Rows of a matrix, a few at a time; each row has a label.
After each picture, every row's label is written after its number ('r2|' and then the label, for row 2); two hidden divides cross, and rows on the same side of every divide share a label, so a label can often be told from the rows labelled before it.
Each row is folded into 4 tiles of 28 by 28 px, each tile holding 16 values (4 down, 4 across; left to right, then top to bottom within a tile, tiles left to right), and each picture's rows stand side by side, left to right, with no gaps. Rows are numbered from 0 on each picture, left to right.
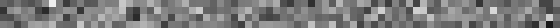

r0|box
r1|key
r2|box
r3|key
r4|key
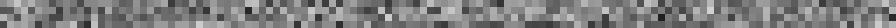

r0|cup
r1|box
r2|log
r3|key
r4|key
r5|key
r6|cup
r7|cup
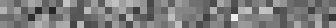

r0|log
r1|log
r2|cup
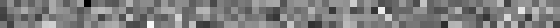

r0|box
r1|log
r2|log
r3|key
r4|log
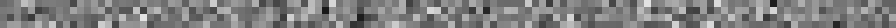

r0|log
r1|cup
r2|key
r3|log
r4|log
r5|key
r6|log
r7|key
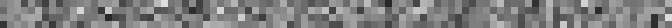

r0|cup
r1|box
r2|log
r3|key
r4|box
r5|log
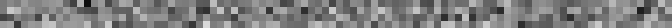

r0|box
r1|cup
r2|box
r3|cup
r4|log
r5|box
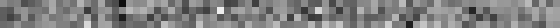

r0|box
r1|box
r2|box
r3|box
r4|log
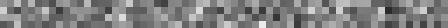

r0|key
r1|key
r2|log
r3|key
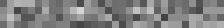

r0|key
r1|box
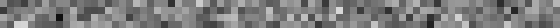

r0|cup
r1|key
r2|key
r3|log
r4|key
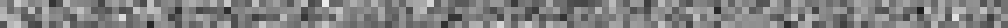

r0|key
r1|cup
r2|box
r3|key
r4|box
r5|box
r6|box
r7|cup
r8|log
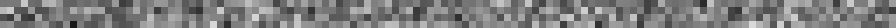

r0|log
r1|box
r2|cup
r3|box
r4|box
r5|cup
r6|cup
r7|key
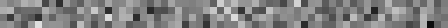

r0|log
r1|log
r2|key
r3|log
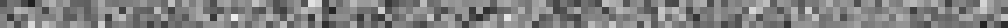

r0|box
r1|key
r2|key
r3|key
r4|log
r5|box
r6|key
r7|cup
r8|key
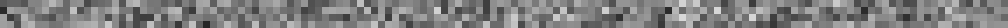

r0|box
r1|log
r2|box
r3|log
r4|log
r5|key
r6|key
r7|box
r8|box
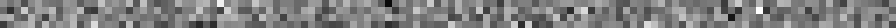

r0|cup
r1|key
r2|key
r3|key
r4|log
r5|cup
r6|key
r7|log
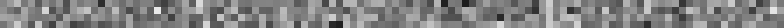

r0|key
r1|key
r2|log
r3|cup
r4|box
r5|key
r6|box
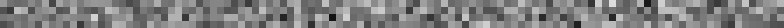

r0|cup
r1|log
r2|cup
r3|key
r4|log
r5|box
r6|key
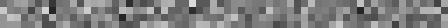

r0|key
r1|box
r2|key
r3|log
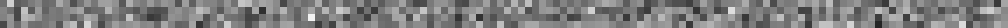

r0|cup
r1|log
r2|log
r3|log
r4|box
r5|box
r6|log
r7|log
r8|log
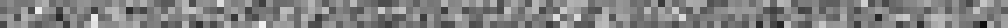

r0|cup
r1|key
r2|log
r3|key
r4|key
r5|log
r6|key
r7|log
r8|key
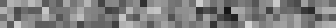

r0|key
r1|cup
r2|box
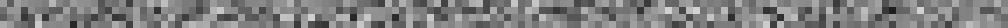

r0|log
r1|box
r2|log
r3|cup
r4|key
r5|box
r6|cup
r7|key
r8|cup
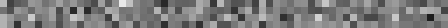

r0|cup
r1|key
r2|cup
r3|log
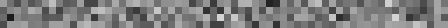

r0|box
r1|key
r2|key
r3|box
